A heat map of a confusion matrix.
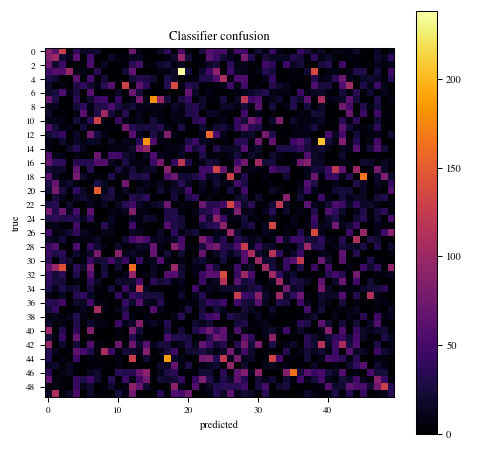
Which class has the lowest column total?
3
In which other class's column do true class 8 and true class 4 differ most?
25
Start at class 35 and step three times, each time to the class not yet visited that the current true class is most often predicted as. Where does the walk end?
17
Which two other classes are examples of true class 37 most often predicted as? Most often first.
7, 15
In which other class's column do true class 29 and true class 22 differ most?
26
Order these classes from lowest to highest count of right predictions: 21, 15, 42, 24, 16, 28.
21, 15, 16, 24, 42, 28
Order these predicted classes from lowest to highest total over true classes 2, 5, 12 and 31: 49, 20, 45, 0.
20, 45, 49, 0
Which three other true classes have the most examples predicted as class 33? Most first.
22, 35, 10
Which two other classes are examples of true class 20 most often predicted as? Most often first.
7, 1
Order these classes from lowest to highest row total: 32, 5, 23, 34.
34, 23, 5, 32
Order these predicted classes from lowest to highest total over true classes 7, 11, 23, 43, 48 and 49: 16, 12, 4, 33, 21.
33, 21, 16, 4, 12
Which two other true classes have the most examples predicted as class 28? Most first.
7, 32
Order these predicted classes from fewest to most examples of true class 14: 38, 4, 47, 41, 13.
41, 38, 4, 47, 13
